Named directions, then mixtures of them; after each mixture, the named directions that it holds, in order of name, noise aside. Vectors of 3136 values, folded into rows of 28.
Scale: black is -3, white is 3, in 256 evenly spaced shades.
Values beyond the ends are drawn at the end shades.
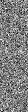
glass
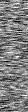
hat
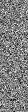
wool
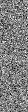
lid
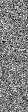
lid.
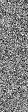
glass, lid, wool.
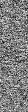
glass, hat, lid.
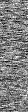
hat, lid.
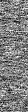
glass, hat, wool.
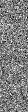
lid.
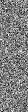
glass.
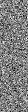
lid.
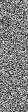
glass, lid, wool.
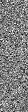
glass, wool.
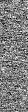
hat, lid, wool.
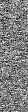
glass, hat, lid.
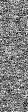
glass, hat.
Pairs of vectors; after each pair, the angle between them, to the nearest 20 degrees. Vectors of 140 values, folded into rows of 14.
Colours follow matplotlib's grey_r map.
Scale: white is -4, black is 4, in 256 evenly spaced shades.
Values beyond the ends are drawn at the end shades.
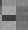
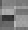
60 degrees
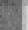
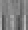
80 degrees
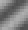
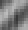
160 degrees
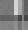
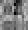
140 degrees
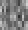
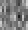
20 degrees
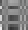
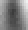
80 degrees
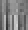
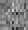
80 degrees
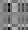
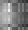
120 degrees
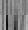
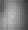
100 degrees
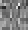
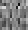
160 degrees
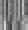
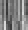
20 degrees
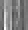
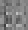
120 degrees
